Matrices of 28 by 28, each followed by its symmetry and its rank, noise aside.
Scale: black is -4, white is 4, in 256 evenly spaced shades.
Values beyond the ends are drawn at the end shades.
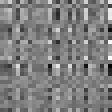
no symmetry, rank one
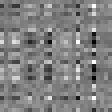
no symmetry, rank one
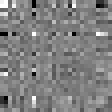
symmetric, rank two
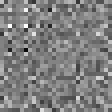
symmetric, rank three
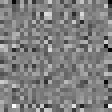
no symmetry, rank three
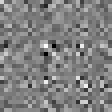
symmetric, rank three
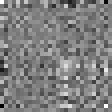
symmetric, rank three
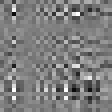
no symmetry, rank two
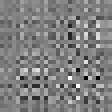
antisymmetric, rank two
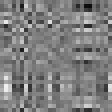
antisymmetric, rank two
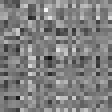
antisymmetric, rank two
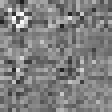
symmetric, rank three
